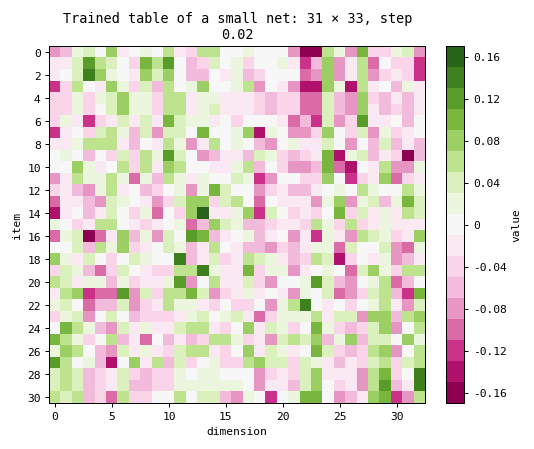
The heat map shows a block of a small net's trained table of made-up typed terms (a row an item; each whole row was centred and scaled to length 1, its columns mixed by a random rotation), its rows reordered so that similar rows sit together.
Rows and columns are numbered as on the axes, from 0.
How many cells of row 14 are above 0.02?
9
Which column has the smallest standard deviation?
20
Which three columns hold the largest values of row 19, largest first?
13, 17, 28
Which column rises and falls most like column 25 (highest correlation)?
31
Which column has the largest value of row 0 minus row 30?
5
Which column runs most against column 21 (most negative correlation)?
19
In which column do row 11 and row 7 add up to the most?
24
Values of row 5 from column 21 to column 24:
-0.04 -0.1 -0.1 0.04
